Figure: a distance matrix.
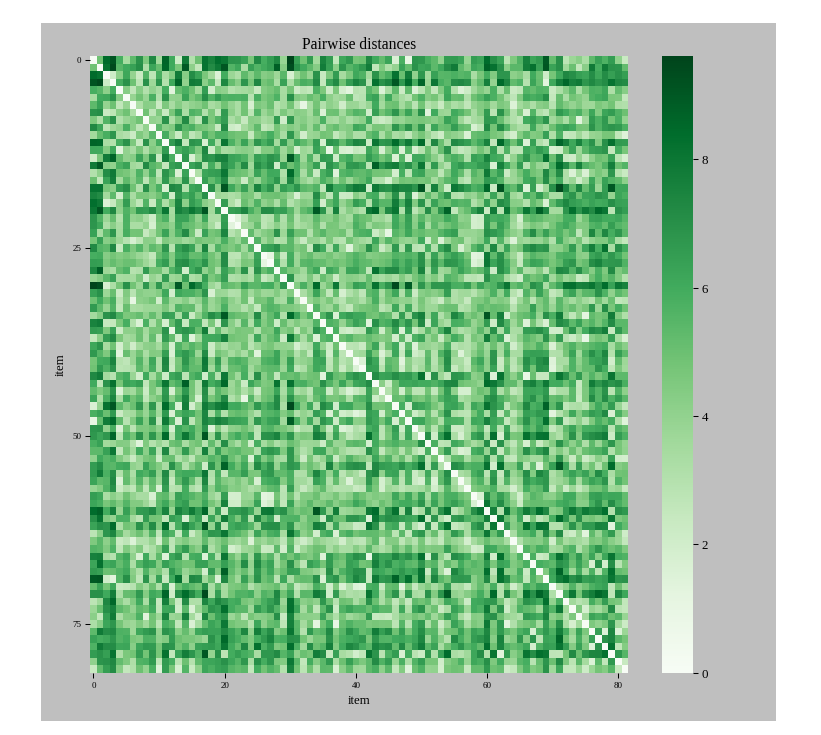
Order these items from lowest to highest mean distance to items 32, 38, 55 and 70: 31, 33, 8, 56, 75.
31, 56, 33, 8, 75
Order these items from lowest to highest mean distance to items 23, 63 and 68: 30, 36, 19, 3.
19, 36, 3, 30
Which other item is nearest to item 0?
48
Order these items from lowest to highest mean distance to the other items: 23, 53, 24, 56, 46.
24, 53, 56, 23, 46
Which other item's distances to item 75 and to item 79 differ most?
34
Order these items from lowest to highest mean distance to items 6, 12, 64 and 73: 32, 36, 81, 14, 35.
32, 81, 36, 35, 14
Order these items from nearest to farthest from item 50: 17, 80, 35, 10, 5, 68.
10, 5, 80, 35, 68, 17
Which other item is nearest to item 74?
8
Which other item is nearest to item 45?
23
